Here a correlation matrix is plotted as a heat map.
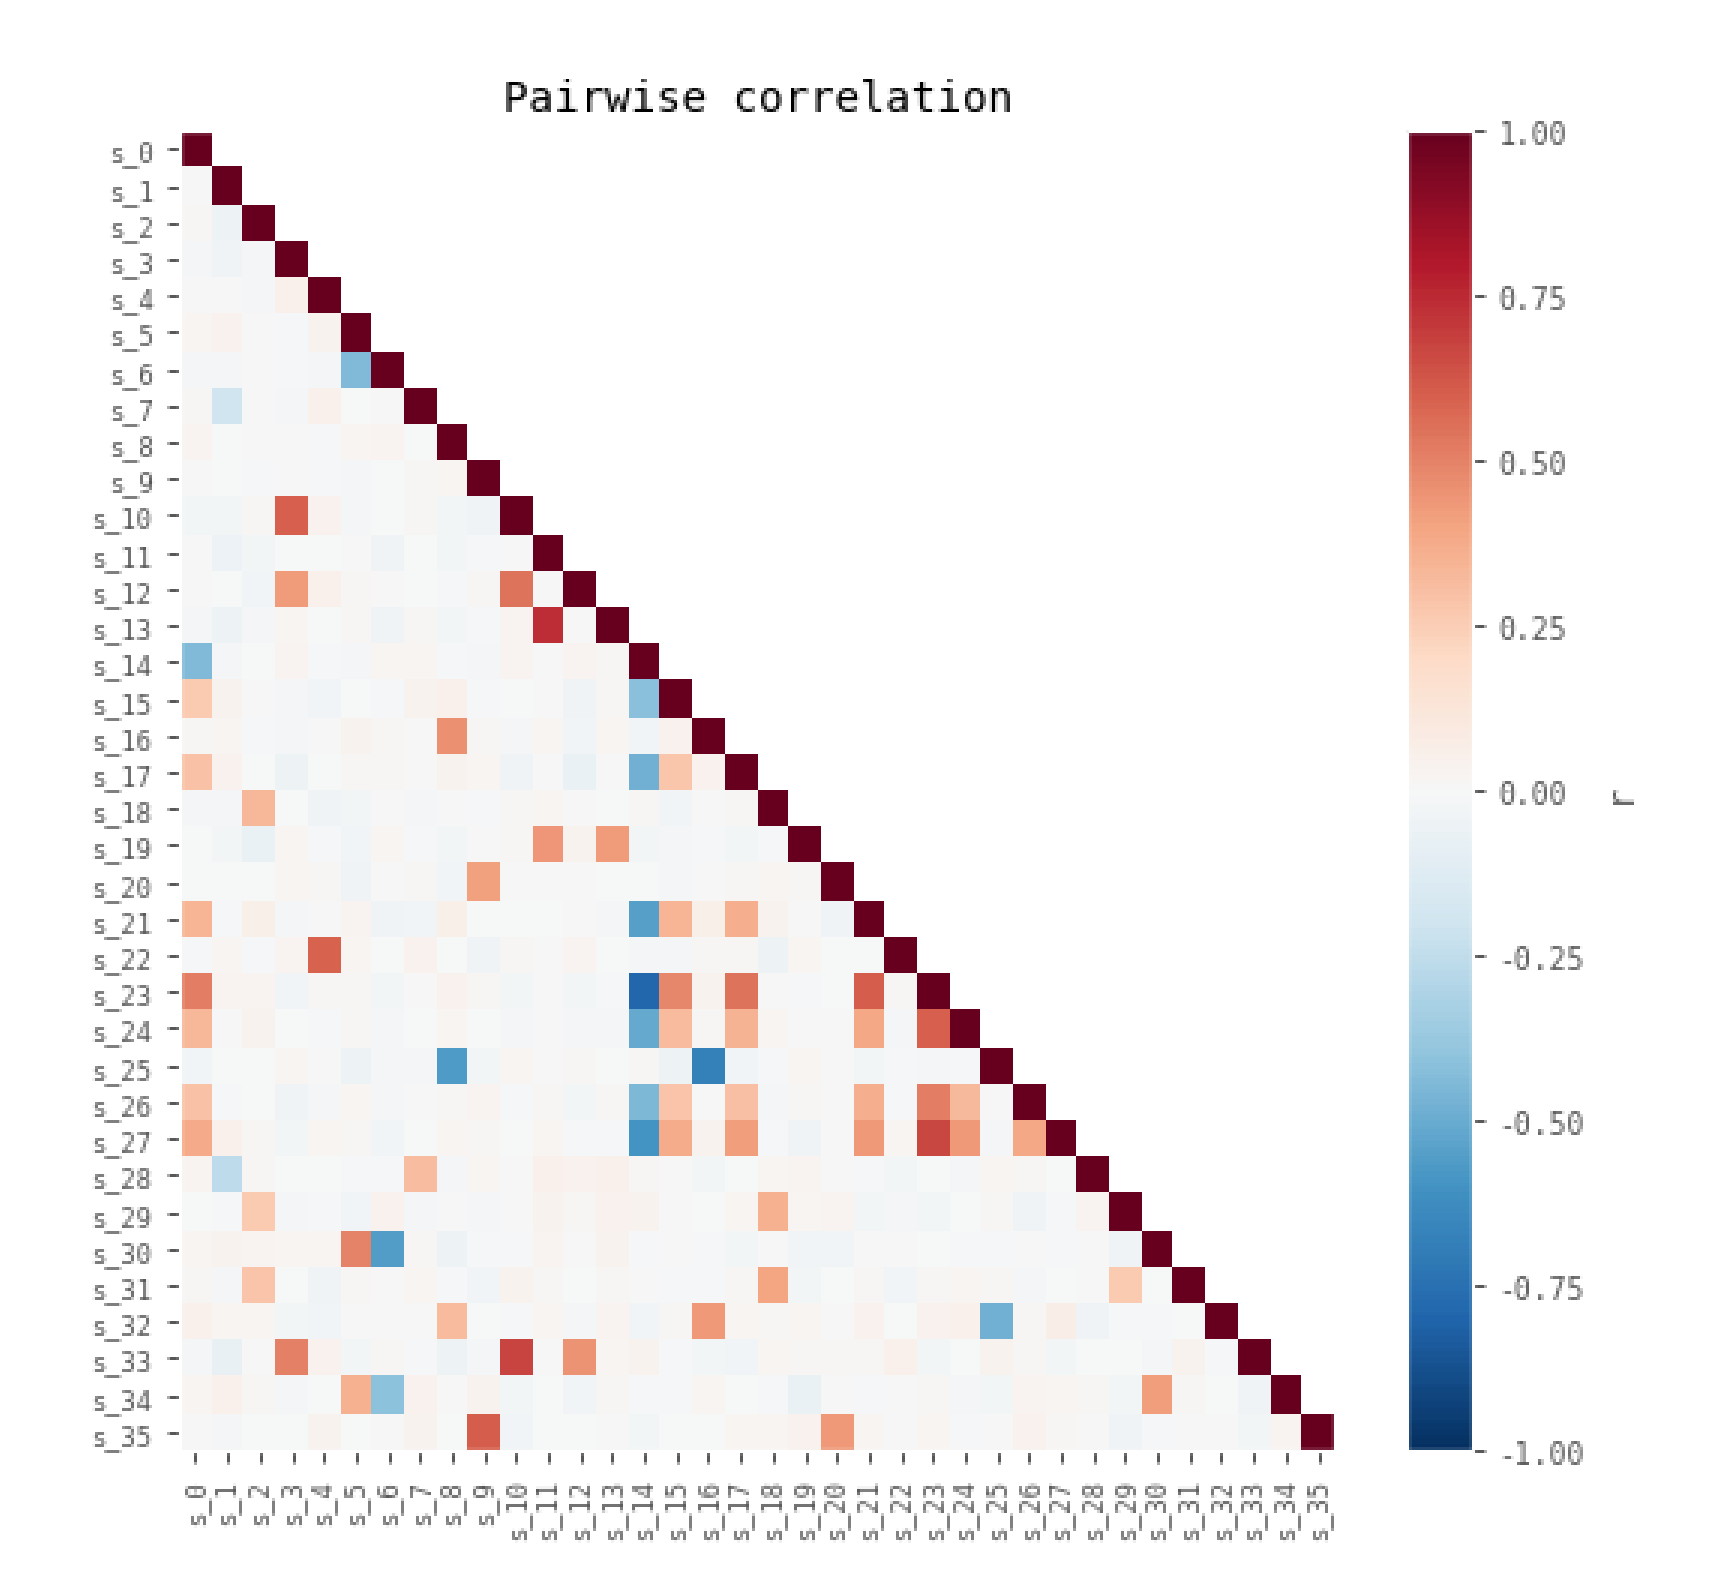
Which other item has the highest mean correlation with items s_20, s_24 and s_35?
s_9
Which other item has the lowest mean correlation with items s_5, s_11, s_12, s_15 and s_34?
s_6
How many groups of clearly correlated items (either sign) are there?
9
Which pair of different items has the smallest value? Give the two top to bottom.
s_14, s_23
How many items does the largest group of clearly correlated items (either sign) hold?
9
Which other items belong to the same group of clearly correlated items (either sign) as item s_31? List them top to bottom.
s_2, s_18, s_29
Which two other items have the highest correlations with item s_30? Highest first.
s_5, s_34
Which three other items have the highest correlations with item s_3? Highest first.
s_10, s_33, s_12
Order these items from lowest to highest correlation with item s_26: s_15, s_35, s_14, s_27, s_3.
s_14, s_3, s_35, s_15, s_27
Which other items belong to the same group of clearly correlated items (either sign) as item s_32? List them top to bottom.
s_8, s_16, s_25
